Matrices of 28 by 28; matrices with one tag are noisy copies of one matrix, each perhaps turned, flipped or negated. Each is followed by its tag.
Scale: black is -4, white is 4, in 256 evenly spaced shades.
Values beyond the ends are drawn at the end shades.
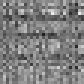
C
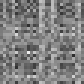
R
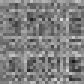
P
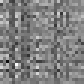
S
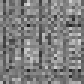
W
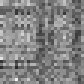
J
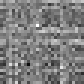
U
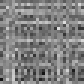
W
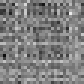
W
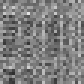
W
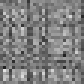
P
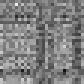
J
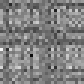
R
